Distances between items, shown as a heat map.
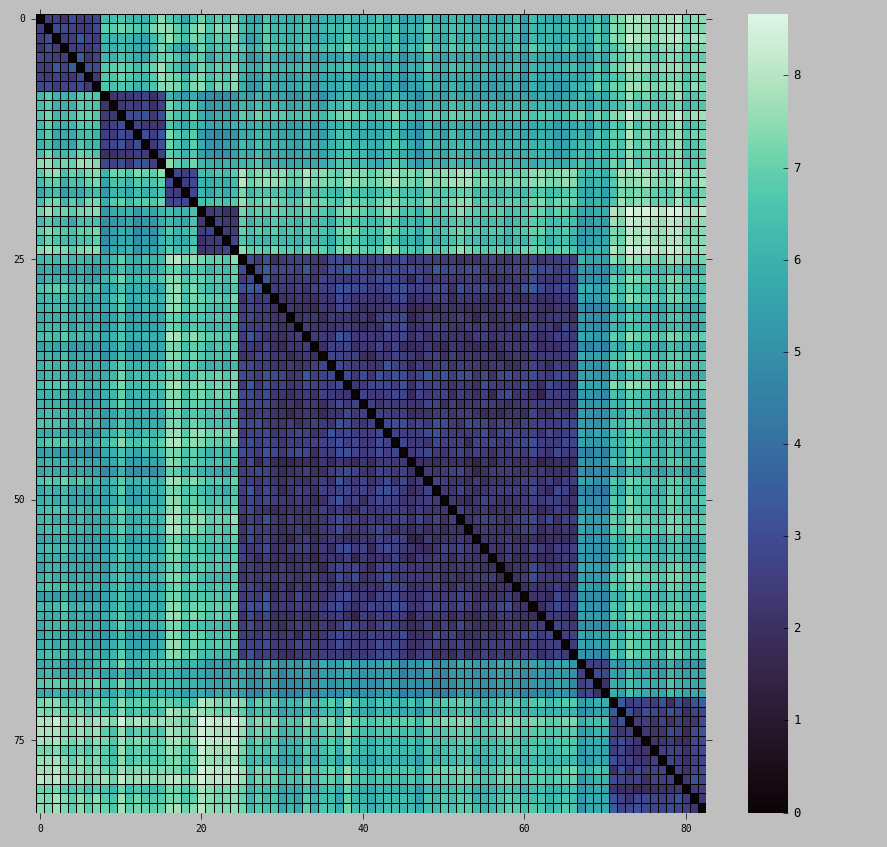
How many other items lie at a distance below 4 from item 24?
4
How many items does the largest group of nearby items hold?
42
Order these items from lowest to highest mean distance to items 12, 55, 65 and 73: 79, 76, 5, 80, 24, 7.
80, 76, 79, 7, 5, 24
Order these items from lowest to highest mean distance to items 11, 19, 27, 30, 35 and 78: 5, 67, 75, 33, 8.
33, 8, 67, 75, 5
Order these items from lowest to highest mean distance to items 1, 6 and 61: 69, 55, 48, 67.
55, 48, 67, 69
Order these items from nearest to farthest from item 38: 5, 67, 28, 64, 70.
64, 28, 70, 67, 5
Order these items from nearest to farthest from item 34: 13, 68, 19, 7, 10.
68, 7, 13, 10, 19
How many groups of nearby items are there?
7
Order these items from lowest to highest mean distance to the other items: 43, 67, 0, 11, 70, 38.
43, 38, 70, 67, 11, 0
